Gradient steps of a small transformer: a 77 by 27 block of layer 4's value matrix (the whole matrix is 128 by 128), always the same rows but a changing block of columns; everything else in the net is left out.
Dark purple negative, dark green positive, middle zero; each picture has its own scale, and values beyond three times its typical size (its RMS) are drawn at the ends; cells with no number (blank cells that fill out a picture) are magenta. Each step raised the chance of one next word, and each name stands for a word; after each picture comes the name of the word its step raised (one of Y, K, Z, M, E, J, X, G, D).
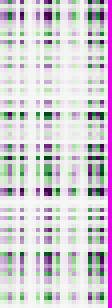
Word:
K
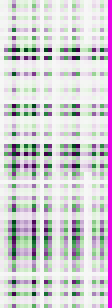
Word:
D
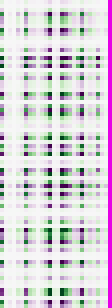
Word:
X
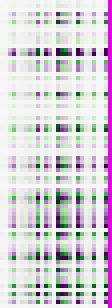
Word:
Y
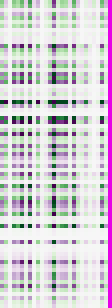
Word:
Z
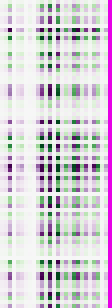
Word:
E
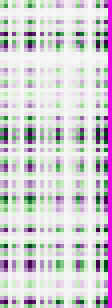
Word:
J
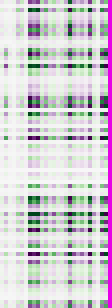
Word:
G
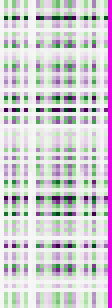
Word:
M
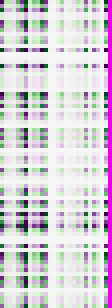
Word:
G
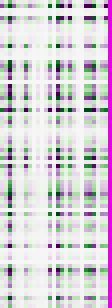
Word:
M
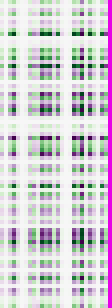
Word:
X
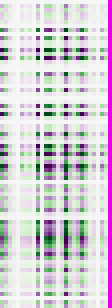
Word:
D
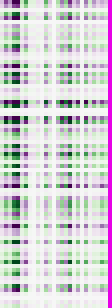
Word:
Z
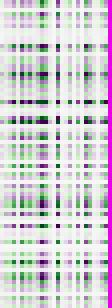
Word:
Z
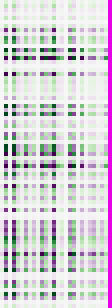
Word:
D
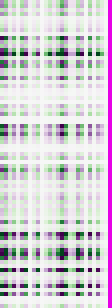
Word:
Y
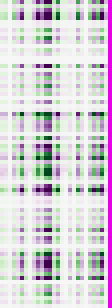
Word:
K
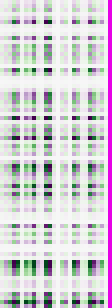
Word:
J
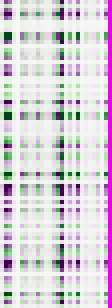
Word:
K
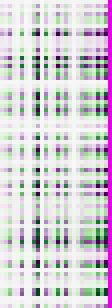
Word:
X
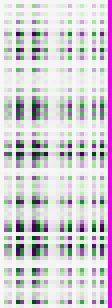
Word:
D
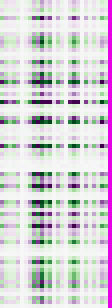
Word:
Z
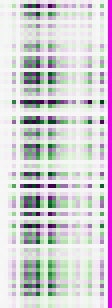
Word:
Z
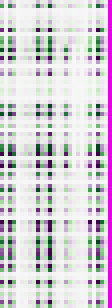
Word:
D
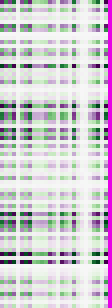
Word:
G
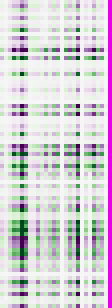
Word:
D
